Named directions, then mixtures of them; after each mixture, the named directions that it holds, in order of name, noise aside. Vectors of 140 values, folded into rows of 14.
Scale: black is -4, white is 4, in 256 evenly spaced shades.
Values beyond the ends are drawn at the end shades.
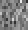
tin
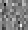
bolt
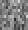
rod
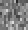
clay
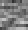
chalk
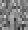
rod.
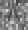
clay.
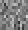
bolt, rod.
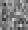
bolt, chalk, tin.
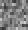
bolt, chalk, tin.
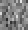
clay, tin.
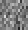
bolt, rod, tin.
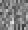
bolt, clay, rod.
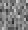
bolt, clay, tin.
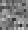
bolt, chalk.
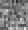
chalk, clay.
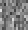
bolt, clay, tin.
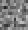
chalk, rod, tin.
